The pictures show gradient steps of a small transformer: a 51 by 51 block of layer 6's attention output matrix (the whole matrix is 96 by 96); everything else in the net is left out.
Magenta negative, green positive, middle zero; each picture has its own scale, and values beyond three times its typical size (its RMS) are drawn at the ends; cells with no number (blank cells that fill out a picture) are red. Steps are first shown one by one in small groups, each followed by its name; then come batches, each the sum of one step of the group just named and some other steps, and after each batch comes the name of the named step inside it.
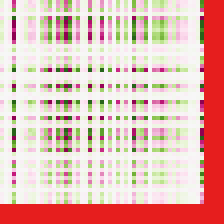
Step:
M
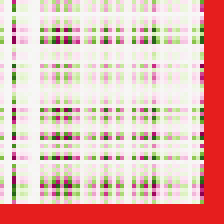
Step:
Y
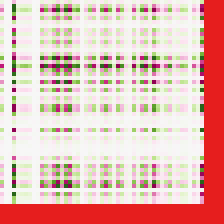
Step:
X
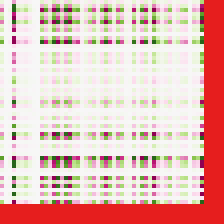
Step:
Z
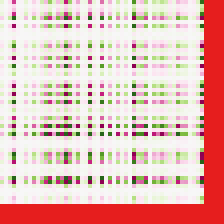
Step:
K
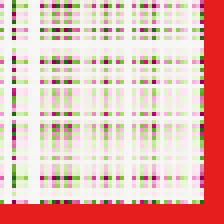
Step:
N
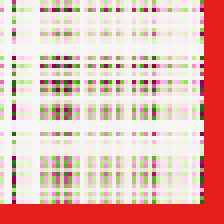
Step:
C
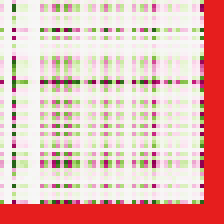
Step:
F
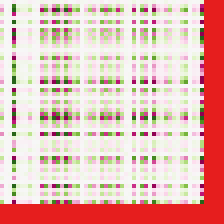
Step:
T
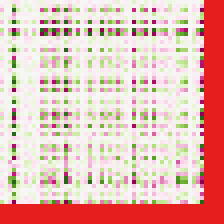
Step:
T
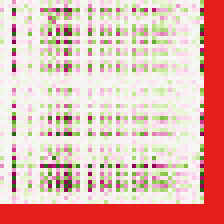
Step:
Z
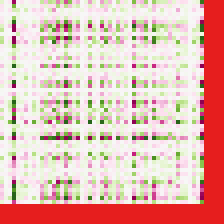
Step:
Y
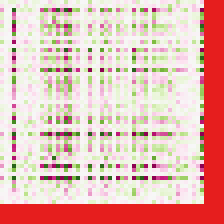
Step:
Z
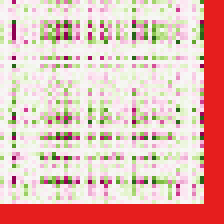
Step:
Y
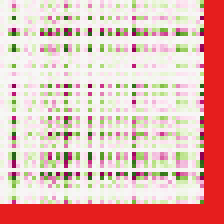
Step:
K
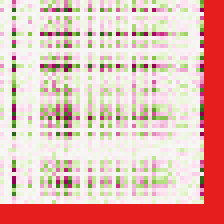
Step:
C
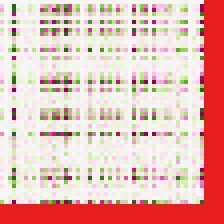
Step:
T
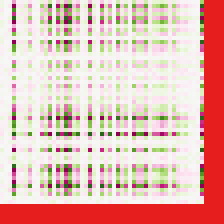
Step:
M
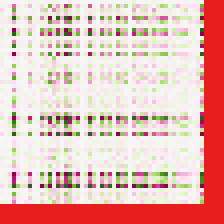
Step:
T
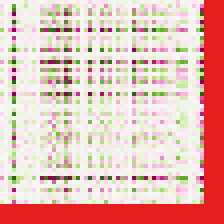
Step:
N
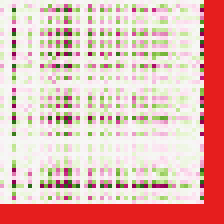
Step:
X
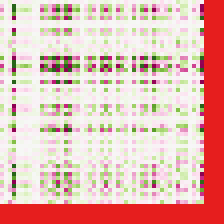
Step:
X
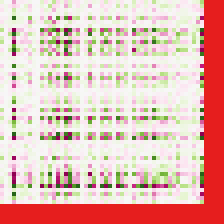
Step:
Y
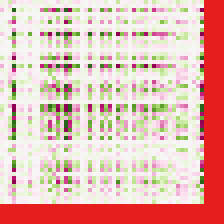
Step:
C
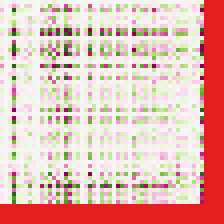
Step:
X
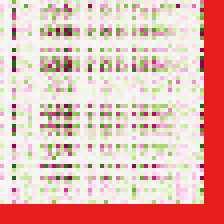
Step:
N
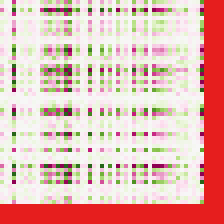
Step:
C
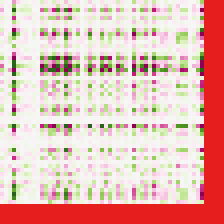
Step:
X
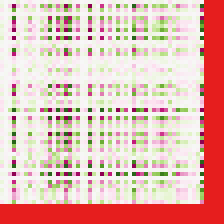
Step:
M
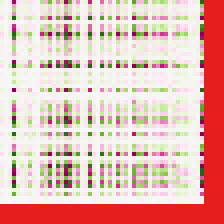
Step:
K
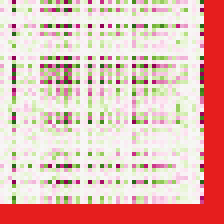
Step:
X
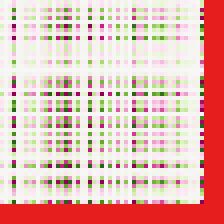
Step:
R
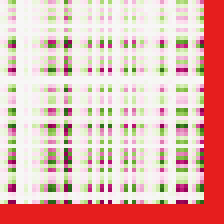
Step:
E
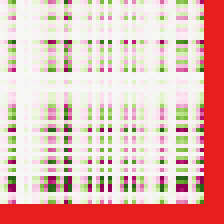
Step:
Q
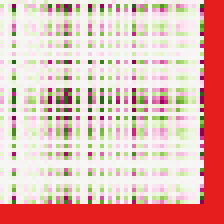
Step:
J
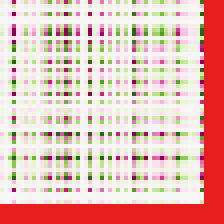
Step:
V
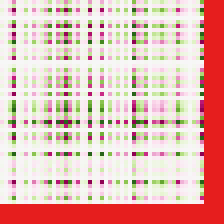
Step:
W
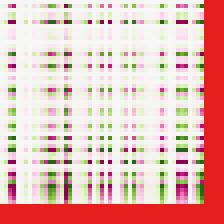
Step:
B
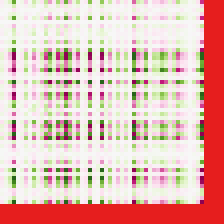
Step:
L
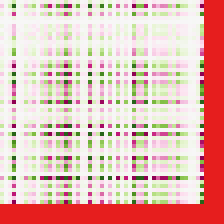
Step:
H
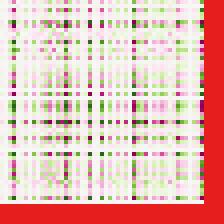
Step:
W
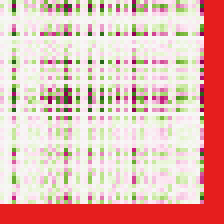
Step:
J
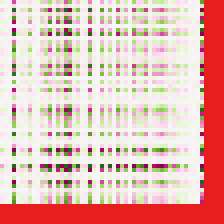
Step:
R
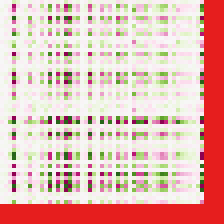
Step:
W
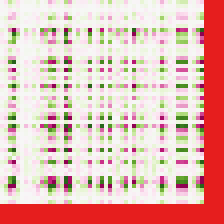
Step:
Q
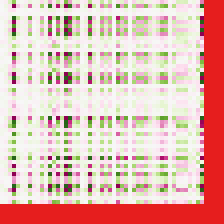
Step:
E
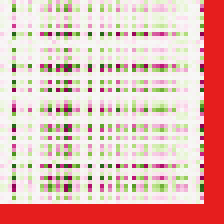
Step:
Q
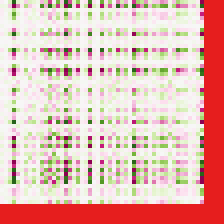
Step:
L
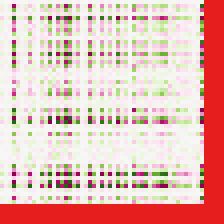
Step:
R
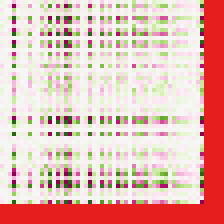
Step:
R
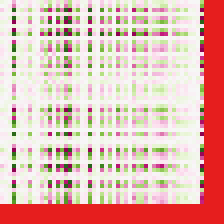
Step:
R
